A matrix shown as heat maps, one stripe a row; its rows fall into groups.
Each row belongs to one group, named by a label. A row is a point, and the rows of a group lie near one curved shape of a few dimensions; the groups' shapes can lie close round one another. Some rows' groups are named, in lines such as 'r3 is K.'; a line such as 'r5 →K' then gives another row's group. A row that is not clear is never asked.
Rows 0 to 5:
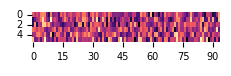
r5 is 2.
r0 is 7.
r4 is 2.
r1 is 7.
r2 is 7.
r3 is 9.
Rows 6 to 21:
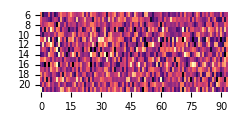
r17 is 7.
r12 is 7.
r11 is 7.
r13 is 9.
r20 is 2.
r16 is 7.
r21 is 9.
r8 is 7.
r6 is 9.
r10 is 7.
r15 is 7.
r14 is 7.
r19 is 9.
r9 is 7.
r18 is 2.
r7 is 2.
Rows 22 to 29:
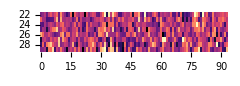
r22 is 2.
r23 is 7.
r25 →7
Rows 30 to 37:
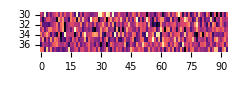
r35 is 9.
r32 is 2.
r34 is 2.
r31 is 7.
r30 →7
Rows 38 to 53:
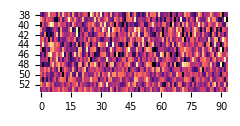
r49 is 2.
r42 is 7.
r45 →2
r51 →7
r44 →7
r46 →2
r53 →2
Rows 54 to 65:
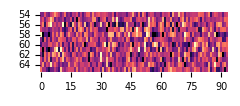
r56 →2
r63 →9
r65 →2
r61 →7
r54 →7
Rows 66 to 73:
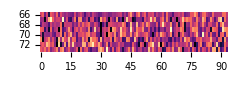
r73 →9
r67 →2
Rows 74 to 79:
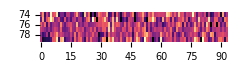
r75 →7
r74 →9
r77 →2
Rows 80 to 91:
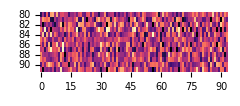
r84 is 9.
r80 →7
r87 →2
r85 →2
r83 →7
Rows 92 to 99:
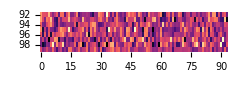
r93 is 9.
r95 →9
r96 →9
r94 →7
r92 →9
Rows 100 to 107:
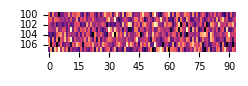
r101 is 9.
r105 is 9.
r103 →9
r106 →2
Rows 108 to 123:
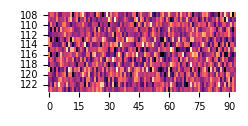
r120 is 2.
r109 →9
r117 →7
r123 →7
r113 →2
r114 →2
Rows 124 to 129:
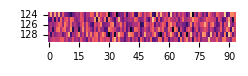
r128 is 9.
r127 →2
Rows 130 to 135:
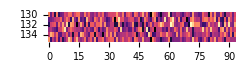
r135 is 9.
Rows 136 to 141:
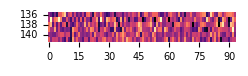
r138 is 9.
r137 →7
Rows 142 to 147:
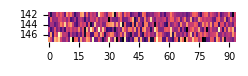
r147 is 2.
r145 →7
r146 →7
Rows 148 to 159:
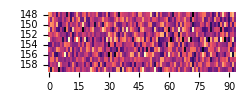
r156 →9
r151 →2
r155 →2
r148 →9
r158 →7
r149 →2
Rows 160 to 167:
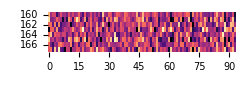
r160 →2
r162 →9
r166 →2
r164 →9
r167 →9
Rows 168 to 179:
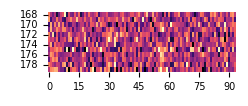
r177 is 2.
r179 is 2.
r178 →9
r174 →9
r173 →9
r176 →2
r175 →2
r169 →9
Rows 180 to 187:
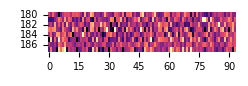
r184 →2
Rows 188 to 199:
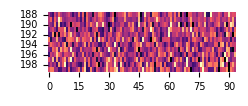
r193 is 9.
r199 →2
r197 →9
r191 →9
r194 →9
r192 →9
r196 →2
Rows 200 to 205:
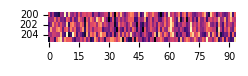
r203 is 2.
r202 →2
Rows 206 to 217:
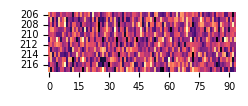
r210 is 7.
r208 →7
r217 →2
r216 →9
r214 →9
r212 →2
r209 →7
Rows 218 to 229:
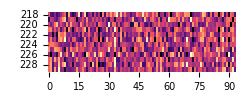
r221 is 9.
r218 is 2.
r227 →9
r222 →7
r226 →2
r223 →7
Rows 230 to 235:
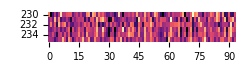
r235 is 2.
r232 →9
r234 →9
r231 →9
